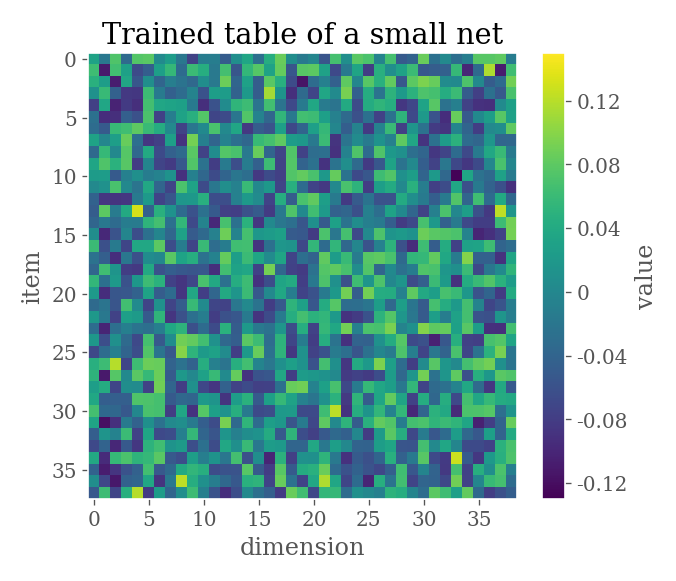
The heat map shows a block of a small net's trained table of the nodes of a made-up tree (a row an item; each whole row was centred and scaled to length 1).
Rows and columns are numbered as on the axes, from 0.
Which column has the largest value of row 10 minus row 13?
22
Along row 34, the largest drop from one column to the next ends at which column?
34
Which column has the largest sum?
27
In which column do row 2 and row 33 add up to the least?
2
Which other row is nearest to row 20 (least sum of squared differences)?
31
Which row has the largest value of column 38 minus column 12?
29
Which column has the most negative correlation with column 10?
23
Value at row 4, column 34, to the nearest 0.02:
-0.08
